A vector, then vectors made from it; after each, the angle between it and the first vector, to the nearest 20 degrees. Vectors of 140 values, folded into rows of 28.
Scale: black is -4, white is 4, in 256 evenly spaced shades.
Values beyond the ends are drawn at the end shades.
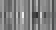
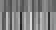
80 degrees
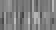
140 degrees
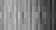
100 degrees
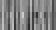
40 degrees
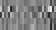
80 degrees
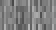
140 degrees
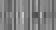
20 degrees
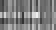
140 degrees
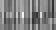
20 degrees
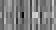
160 degrees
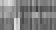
120 degrees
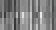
40 degrees
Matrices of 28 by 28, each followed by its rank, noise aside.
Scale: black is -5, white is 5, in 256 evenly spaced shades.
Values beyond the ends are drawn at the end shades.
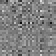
four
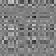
two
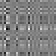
one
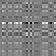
one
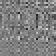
three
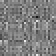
four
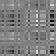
one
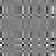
one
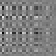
one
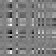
one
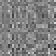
three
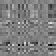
two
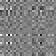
two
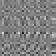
two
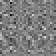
four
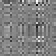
two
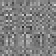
three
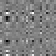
two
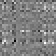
three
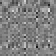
three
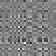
two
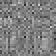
four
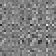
four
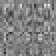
three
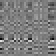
two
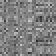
four
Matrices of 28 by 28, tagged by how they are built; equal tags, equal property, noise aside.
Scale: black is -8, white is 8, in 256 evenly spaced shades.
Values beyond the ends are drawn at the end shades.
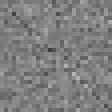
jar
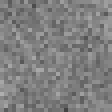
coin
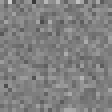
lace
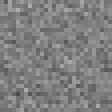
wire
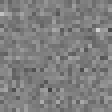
lace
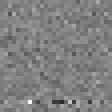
lace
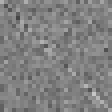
jar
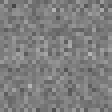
wire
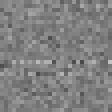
lace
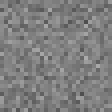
wire
